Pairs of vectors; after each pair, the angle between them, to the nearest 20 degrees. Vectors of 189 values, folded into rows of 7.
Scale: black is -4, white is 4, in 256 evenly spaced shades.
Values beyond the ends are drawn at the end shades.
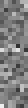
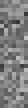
80 degrees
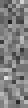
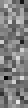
160 degrees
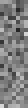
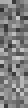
60 degrees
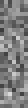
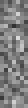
60 degrees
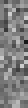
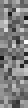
160 degrees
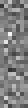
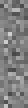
20 degrees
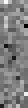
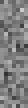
100 degrees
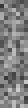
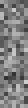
20 degrees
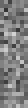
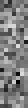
80 degrees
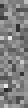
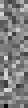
120 degrees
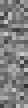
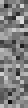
100 degrees
